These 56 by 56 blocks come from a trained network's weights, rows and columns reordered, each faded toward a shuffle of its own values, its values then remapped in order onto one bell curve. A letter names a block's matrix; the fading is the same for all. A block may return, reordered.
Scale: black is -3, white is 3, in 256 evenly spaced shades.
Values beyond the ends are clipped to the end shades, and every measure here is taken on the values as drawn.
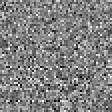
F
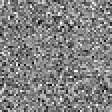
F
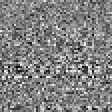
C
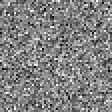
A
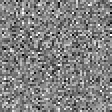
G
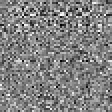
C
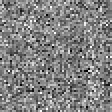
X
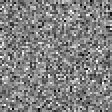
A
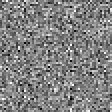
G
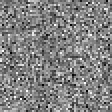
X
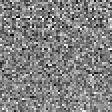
F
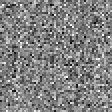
X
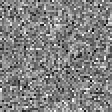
A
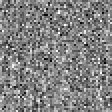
X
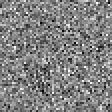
A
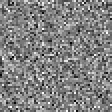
G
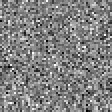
X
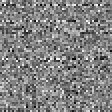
C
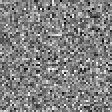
G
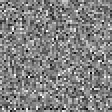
A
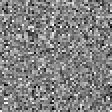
G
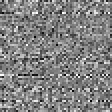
C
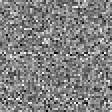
F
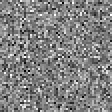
G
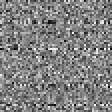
C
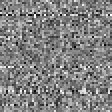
C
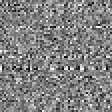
C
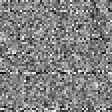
C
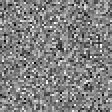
A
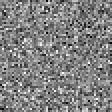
A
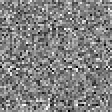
F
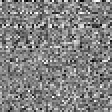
C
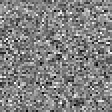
F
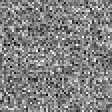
F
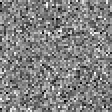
A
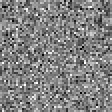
X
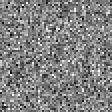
A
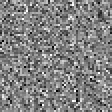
X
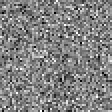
A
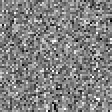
A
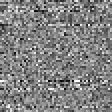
C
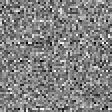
F
